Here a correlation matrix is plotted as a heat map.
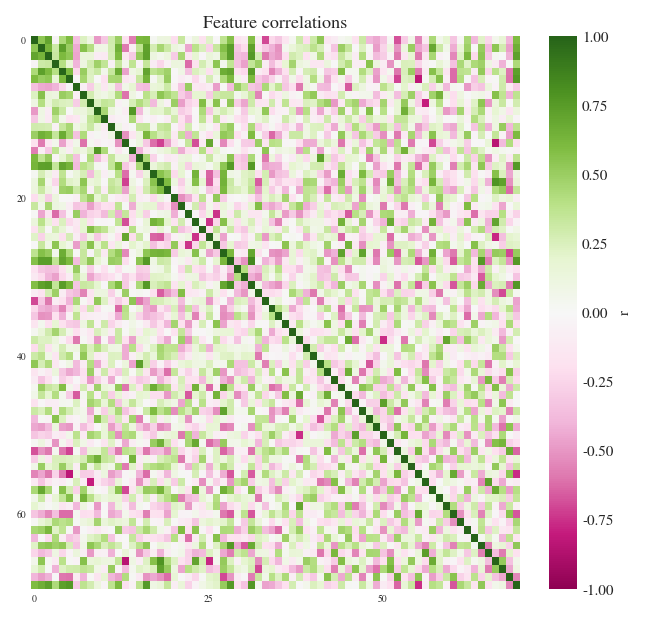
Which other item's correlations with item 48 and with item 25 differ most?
44
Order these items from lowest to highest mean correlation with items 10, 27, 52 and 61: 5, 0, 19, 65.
0, 65, 5, 19
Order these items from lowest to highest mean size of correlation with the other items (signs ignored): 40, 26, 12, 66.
40, 26, 66, 12
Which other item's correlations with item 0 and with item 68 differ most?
52
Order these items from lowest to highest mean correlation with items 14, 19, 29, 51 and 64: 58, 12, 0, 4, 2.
0, 2, 12, 58, 4
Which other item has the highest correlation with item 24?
8
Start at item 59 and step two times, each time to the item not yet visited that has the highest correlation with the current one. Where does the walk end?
45
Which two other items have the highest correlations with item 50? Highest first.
46, 53
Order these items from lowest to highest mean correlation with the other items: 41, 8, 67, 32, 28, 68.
68, 32, 41, 67, 8, 28
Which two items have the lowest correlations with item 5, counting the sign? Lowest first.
55, 52
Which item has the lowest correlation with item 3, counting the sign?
22
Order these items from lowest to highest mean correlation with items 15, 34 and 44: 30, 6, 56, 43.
56, 43, 30, 6
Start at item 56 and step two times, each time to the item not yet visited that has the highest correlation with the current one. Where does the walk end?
43
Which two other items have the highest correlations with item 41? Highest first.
15, 0
